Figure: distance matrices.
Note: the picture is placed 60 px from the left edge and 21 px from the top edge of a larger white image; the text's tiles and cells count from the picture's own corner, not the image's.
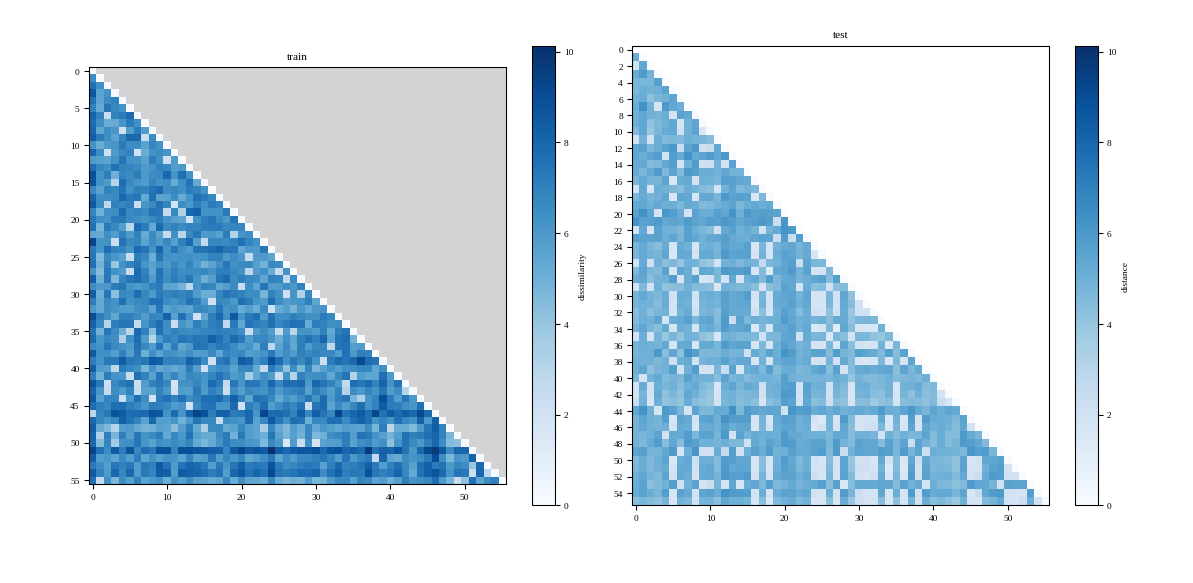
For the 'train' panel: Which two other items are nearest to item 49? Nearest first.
55, 1
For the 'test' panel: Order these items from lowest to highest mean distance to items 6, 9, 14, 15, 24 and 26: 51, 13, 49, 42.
49, 42, 51, 13
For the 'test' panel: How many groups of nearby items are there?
8
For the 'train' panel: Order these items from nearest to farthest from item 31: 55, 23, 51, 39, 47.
39, 55, 23, 47, 51
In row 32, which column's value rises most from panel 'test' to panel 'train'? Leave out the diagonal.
51
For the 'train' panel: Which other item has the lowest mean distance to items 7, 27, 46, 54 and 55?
1
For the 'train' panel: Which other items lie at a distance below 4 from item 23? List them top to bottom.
3, 15, 40, 48
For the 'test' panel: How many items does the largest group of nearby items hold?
20
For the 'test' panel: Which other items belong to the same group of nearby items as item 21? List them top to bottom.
19, 23
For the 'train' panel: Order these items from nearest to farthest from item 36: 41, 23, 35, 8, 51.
8, 35, 41, 23, 51
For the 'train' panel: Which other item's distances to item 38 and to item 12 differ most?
10
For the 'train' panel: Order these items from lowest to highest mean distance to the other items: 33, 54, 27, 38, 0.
27, 38, 33, 54, 0
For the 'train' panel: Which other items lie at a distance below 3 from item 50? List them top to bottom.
26, 28, 30
